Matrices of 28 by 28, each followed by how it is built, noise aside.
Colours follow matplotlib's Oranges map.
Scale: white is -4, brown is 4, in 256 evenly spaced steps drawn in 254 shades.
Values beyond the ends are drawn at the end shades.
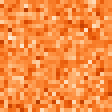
noise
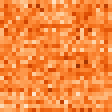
blocks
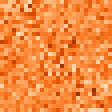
block diagonal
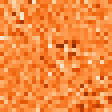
block diagonal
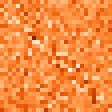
banded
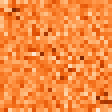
block diagonal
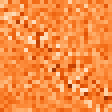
banded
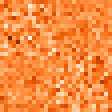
block diagonal
